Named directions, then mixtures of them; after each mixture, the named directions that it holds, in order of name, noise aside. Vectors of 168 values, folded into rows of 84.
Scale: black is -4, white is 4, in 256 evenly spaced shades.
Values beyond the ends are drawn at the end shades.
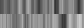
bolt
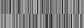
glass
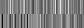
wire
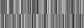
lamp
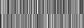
glass, lamp, wire.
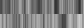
bolt.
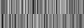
lamp, wire.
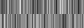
bolt, lamp, wire.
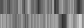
bolt.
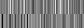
wire.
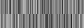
glass.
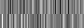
wire.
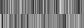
bolt, wire.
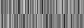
glass, wire.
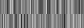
bolt, lamp, wire.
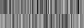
bolt, glass, lamp.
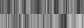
bolt.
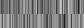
bolt, glass, wire.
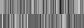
bolt, wire.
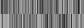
bolt, glass, wire.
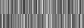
glass, wire.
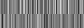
glass, lamp, wire.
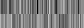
bolt, glass, lamp.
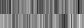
bolt, glass.
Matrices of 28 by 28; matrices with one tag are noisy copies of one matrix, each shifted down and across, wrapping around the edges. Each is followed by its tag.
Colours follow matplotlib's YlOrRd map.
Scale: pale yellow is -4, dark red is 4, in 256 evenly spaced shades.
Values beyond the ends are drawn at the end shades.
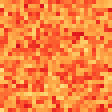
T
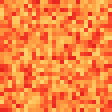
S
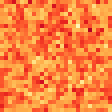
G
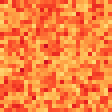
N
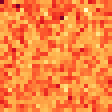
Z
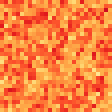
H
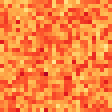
S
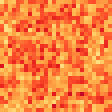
H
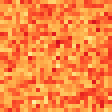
S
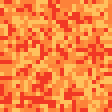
G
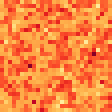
G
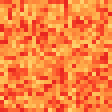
G
